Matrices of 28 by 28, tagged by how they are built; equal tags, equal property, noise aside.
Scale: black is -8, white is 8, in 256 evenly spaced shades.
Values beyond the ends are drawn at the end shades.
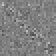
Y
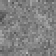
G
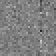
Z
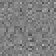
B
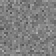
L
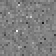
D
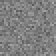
L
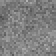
G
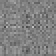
B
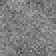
G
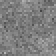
G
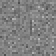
Z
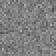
L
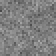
G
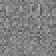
B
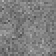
G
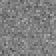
L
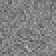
L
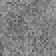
G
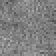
G
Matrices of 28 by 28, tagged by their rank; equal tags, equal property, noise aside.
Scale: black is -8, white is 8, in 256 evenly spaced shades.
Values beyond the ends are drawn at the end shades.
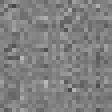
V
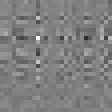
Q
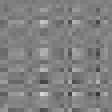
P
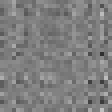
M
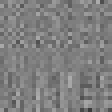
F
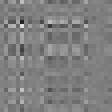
P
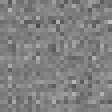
V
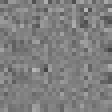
F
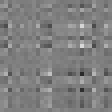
P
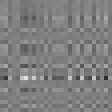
P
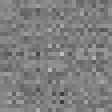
F
